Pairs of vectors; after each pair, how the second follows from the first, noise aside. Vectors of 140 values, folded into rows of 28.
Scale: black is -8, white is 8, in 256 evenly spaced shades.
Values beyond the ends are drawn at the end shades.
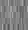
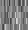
reversed, scaled up.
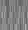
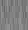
reversed, negated, shrunk.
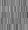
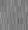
reversed, negated, shrunk.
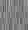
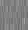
reversed, negated, shrunk.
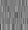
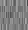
reversed.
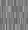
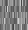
reversed, scaled up.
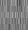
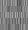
copied.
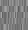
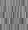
reversed, negated.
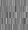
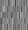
reversed, negated.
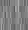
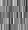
reversed, negated, scaled up.
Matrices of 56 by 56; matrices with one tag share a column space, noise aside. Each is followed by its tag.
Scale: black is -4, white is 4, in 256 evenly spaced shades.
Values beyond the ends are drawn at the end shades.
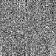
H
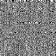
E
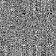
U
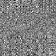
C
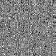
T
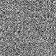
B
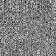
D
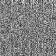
T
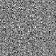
B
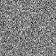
B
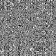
H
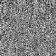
T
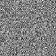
B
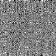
E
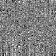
U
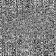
C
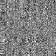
D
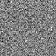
B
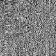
T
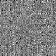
U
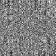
D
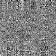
H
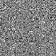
B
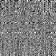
E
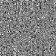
H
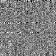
E
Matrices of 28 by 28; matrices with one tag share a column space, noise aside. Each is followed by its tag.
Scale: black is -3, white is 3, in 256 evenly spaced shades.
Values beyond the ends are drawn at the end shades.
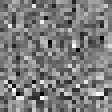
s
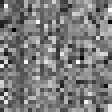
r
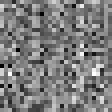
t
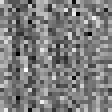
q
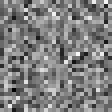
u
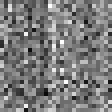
s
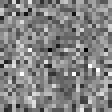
t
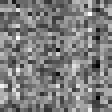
t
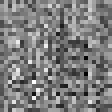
s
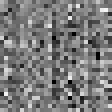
s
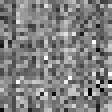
s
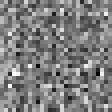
t
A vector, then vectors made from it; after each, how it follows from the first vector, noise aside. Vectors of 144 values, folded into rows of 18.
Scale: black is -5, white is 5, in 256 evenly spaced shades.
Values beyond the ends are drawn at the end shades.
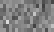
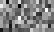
reversed, scaled up.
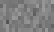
negated, shrunk.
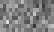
copied.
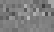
wrapped around, negated, partly zeroed.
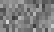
copied.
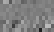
wrapped around, negated, partly zeroed.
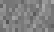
negated, shrunk.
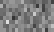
copied.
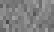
negated, shrunk.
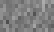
negated, shrunk.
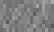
negated, shrunk.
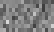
copied.
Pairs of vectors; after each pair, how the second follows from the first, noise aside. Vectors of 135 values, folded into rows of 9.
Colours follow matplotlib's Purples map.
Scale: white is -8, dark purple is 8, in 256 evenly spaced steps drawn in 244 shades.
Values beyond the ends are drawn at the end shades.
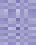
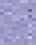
wrapped around, partly zeroed.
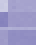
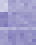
copied.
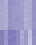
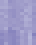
shrunk.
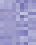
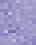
reversed, negated, partly zeroed.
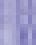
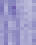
reversed.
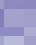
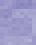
reversed, negated, shrunk.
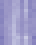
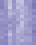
reversed.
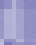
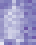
scaled up.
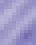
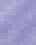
reversed, negated, shrunk.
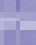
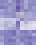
scaled up.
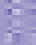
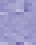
reversed, negated, partly zeroed.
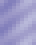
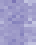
wrapped around, negated, partly zeroed.
